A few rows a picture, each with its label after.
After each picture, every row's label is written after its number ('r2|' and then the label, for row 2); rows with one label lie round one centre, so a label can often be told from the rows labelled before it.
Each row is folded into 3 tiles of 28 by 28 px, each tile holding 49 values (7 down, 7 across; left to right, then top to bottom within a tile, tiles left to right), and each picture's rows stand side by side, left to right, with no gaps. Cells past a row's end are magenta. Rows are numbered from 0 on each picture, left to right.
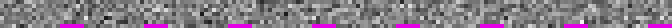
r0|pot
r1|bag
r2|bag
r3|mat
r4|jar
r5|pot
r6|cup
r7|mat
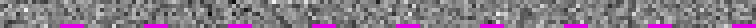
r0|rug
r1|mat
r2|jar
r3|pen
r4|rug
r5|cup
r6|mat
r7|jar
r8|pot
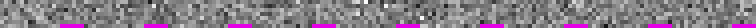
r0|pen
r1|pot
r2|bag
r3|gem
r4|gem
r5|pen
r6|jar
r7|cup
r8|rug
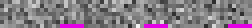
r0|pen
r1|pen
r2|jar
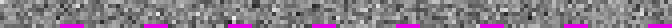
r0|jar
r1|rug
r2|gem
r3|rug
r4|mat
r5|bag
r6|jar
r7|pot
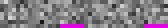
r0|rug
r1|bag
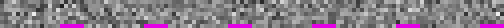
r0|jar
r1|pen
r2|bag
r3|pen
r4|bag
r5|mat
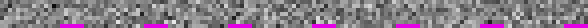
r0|cup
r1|pot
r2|cup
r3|gem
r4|pen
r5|pot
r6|bag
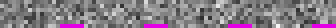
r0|mat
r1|gem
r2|mat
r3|rug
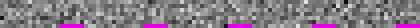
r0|cup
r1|cup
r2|rug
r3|mat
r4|mat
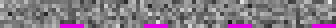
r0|mat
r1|rug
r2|mat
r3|cup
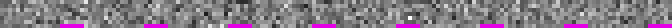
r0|bag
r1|jar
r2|pot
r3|pot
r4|pot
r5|mat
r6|mat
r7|gem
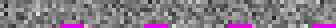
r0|bag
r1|jar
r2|pen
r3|pen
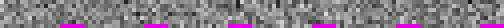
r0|gem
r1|rug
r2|pen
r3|rug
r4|gem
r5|cup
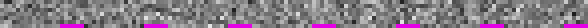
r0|mat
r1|rug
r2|pen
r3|bag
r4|bag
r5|jar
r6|pot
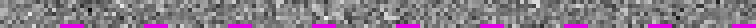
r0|gem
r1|bag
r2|pen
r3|cup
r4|mat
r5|jar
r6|pot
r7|bag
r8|pot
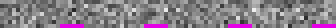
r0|rug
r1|bag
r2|cup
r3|gem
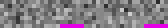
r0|mat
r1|jar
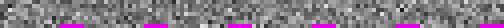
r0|cup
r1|gem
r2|bag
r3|jar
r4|jar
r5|pen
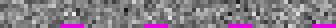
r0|rug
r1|jar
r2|gem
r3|bag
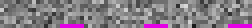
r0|gem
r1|pot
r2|gem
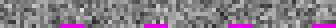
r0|bag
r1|bag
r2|gem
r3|rug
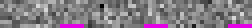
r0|bag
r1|rug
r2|gem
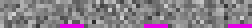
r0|rug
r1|cup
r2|pot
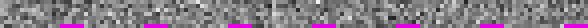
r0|gem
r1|bag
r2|pot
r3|rug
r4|jar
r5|pot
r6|bag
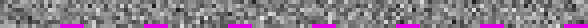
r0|pen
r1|mat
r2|gem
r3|cup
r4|jar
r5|gem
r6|jar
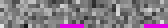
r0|gem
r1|cup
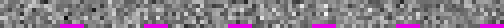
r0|mat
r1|pot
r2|pot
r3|rug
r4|jar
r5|rug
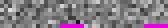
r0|jar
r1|pen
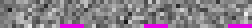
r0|pot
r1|mat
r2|cup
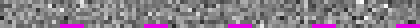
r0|cup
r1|rug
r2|gem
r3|mat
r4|pot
